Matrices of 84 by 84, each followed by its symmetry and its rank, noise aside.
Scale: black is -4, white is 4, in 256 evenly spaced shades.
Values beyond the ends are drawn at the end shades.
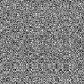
no symmetry, rank seven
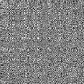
symmetric, rank eight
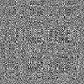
no symmetry, rank seven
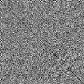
symmetric, rank eight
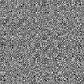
symmetric, rank eight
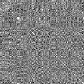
symmetric, rank six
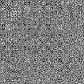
symmetric, rank eight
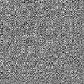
symmetric, rank eight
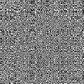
no symmetry, rank six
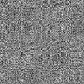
no symmetry, rank seven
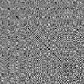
symmetric, rank six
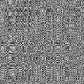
no symmetry, rank six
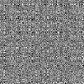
symmetric, rank six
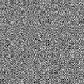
antisymmetric, rank six
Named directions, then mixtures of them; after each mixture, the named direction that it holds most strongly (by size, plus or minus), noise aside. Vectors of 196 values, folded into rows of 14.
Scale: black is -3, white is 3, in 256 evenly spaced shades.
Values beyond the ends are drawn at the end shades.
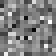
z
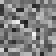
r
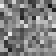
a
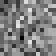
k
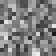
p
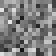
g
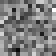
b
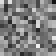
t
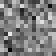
a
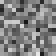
r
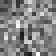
k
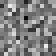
z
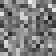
a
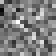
r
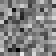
b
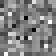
z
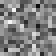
r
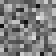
r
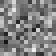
g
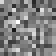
r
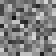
r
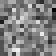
b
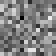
g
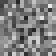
k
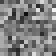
b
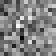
k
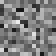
r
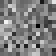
p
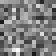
b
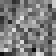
g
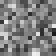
p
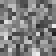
p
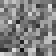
g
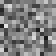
r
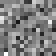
z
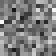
b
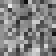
p
